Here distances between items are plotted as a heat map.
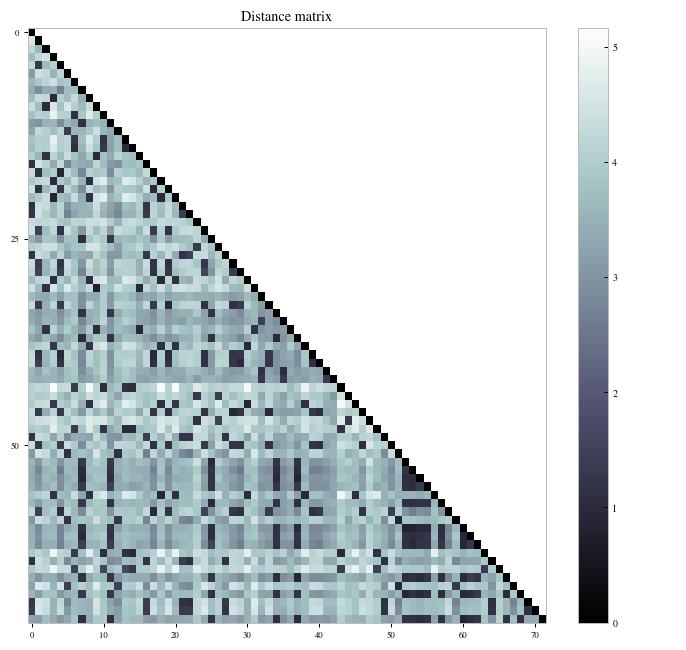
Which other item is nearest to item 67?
51
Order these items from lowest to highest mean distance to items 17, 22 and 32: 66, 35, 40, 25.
35, 40, 66, 25
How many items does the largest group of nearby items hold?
16
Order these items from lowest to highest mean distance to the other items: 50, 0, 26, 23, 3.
50, 0, 3, 26, 23
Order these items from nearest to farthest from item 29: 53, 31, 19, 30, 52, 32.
19, 53, 52, 32, 31, 30
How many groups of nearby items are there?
9
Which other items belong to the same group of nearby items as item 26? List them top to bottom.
23, 44, 47
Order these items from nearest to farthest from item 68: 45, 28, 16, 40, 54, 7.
54, 7, 40, 28, 16, 45
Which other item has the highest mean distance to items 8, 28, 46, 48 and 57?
47
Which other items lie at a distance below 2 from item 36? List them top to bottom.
2, 9, 15, 31
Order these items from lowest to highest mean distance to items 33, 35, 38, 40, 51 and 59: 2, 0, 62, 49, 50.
50, 62, 49, 0, 2
